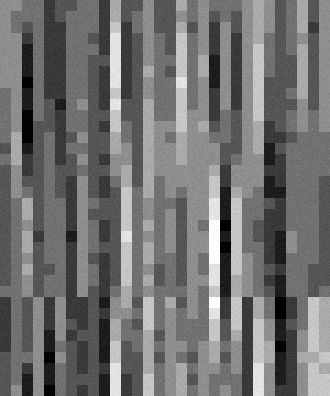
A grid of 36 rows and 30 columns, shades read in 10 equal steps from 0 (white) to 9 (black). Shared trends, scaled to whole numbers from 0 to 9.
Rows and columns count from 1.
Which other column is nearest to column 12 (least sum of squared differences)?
22
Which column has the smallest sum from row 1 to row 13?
11
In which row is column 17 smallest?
8
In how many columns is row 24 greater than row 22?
6
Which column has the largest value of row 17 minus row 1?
25
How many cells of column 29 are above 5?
13
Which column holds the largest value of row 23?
21
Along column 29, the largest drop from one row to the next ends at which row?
28
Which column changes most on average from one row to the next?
3
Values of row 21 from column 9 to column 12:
5 7 6 2
